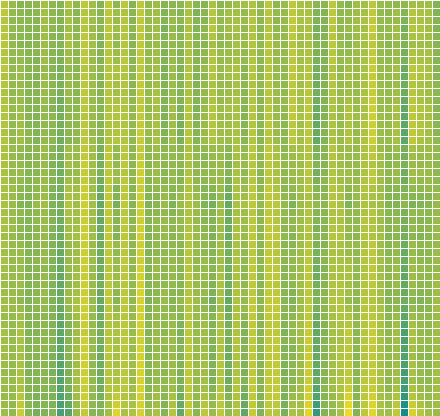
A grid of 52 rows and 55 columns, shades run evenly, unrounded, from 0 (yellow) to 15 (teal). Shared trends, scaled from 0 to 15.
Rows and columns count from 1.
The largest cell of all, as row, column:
52, 51
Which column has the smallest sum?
18
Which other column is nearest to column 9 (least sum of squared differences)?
31
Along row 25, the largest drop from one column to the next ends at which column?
14
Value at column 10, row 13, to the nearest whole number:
7
